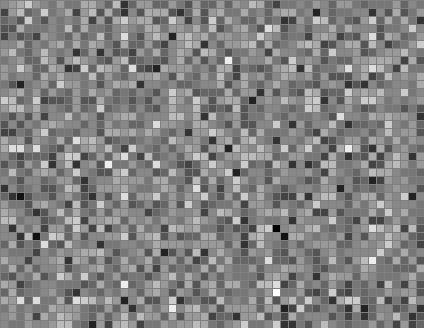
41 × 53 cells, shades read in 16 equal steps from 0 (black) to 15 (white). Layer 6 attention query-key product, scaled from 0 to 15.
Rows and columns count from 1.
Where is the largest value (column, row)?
35, 37
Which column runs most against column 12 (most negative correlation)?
16
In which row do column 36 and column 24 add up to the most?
19
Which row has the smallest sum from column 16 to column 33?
38
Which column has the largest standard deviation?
47
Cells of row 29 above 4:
45
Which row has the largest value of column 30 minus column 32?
13
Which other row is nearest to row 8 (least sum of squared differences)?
22
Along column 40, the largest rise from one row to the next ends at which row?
3
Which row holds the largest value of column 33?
5
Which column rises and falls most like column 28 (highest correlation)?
36
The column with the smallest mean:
53
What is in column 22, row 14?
10
